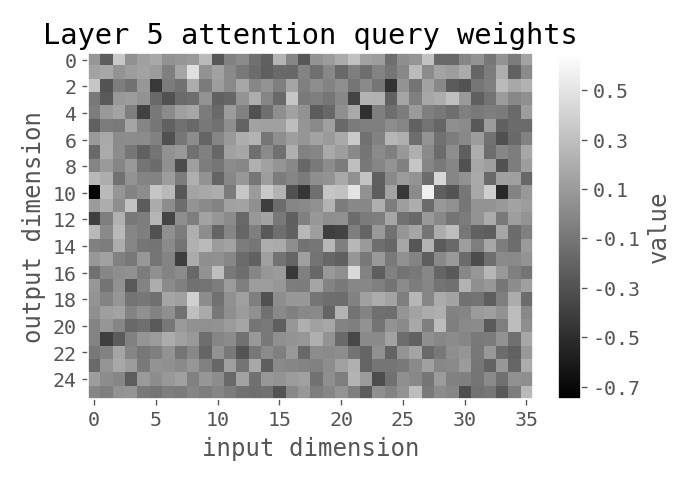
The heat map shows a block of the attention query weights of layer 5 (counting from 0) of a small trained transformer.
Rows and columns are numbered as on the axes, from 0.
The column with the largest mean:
8
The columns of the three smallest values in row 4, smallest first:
22, 4, 13
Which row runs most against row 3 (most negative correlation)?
16
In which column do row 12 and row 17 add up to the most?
5
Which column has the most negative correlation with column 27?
17
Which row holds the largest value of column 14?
10
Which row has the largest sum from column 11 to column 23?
6
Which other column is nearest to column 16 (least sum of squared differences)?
25
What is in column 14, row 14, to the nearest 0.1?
0.2
